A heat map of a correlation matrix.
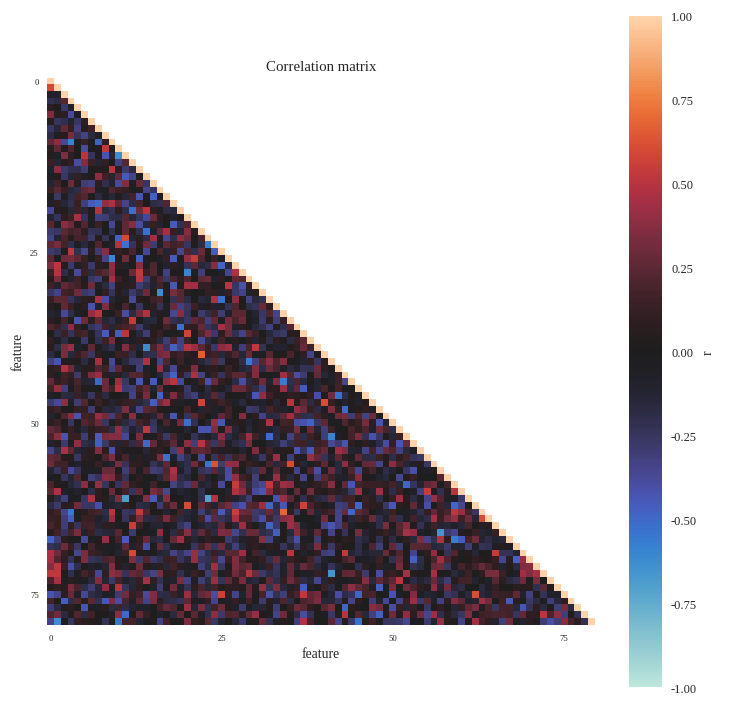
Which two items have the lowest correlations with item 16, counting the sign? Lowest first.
31, 46
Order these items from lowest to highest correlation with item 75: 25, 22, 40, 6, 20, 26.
6, 40, 26, 22, 20, 25
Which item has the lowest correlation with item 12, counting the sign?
19
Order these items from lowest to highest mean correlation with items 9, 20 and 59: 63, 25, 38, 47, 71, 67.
67, 25, 47, 71, 38, 63
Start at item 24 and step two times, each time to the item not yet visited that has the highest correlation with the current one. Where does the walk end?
35
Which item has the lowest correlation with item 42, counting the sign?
46
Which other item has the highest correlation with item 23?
11
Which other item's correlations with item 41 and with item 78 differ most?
72
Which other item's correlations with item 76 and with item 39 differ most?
2
